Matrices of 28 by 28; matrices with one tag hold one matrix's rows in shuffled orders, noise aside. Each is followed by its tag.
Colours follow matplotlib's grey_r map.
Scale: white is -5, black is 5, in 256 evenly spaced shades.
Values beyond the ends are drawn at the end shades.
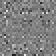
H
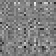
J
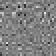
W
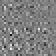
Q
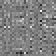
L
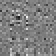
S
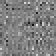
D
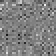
W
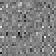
W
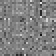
L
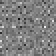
W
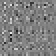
Q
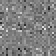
W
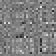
L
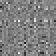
J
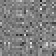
L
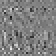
Q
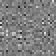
W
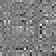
L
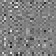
Q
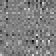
D
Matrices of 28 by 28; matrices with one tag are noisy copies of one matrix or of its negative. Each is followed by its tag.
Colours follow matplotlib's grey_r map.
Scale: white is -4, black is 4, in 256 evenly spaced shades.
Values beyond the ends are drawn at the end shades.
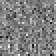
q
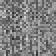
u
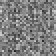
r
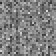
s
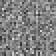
u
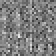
q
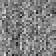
u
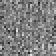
s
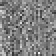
u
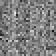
r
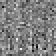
q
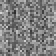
r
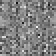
s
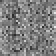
r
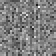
u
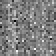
r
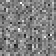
q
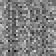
r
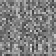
q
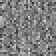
s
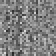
u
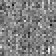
s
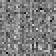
q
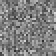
r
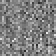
q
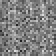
r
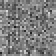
r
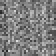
r
